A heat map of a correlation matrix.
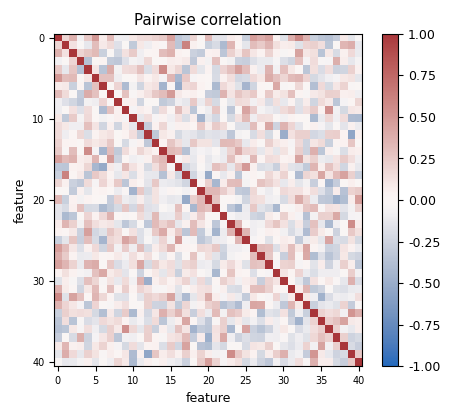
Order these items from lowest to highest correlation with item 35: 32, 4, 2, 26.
32, 2, 4, 26
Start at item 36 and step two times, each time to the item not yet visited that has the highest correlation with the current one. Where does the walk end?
25
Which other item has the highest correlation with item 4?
14
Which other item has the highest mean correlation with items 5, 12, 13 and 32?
0
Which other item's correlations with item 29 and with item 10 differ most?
39
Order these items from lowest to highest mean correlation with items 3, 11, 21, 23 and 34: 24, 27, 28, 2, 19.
27, 24, 28, 2, 19
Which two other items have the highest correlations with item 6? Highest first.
29, 5
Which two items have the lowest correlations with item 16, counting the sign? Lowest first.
6, 5
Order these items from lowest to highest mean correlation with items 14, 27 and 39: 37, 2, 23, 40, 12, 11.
37, 12, 40, 11, 2, 23
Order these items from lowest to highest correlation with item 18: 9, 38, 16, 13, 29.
9, 16, 38, 29, 13
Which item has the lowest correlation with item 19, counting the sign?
10
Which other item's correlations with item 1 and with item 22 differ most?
17
